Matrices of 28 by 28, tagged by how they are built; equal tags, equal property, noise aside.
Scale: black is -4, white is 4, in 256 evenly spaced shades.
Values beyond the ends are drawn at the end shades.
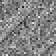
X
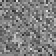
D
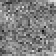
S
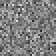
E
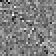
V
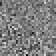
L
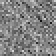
D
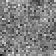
S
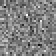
E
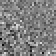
L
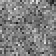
S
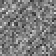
X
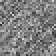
X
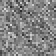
D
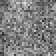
S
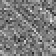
D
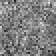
S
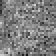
S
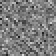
D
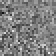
L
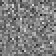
E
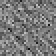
D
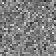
E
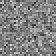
E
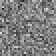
E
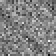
D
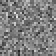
E
